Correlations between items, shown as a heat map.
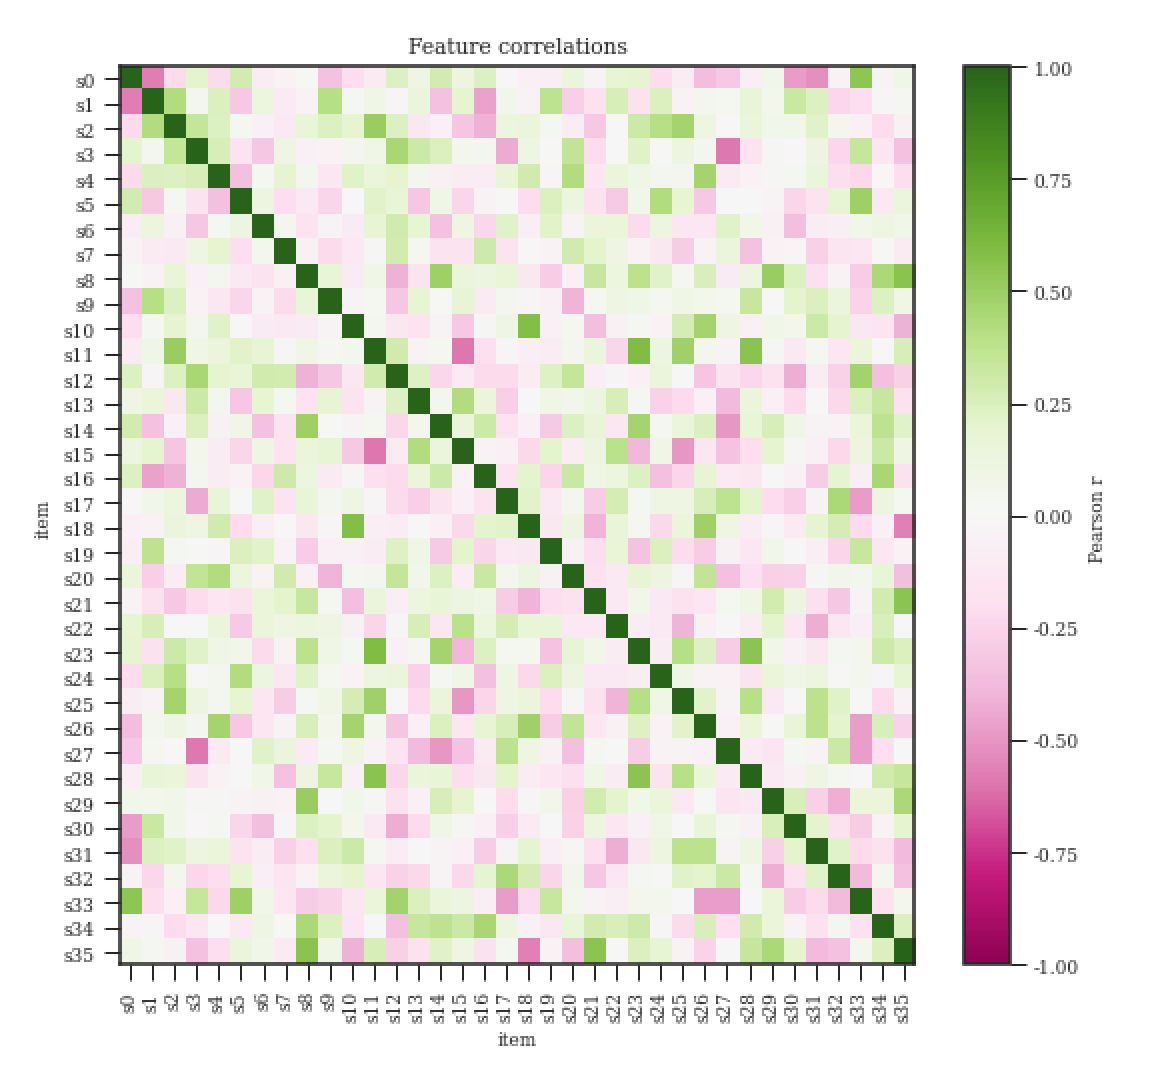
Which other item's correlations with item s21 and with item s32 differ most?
s35
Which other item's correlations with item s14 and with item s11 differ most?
s15
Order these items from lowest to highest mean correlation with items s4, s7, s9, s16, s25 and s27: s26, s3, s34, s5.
s5, s3, s34, s26
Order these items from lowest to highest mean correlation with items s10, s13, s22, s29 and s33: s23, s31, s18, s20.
s31, s20, s23, s18
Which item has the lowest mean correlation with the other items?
s27
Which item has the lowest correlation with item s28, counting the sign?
s7
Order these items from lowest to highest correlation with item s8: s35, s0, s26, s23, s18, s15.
s18, s0, s15, s26, s23, s35
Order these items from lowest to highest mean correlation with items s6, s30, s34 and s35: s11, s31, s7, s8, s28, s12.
s12, s31, s7, s11, s28, s8
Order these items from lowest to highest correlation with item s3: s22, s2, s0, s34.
s34, s22, s0, s2
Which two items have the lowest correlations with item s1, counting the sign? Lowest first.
s0, s16
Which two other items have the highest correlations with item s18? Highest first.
s10, s26
